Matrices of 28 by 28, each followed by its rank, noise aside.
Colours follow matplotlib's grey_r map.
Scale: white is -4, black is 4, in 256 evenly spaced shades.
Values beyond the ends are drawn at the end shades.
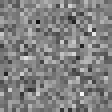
seven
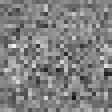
seven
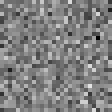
six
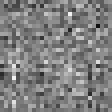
four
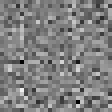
five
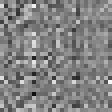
four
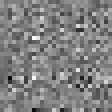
four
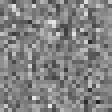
six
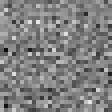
six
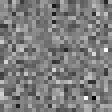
six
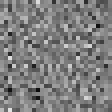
six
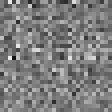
five
